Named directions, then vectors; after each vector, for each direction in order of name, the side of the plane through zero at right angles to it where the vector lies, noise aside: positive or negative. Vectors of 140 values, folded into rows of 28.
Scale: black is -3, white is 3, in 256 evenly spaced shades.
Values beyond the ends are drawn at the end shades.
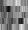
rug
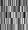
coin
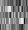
positive, negative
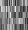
negative, negative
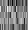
positive, negative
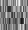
negative, positive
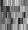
positive, positive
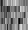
positive, positive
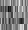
negative, positive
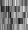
positive, positive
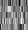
positive, negative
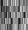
positive, positive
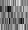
negative, positive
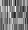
negative, negative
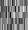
positive, positive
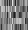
negative, negative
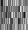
positive, positive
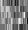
negative, negative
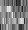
positive, negative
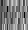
positive, positive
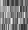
negative, negative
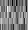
positive, negative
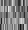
positive, negative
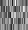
positive, positive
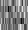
negative, positive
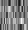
positive, negative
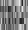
negative, positive
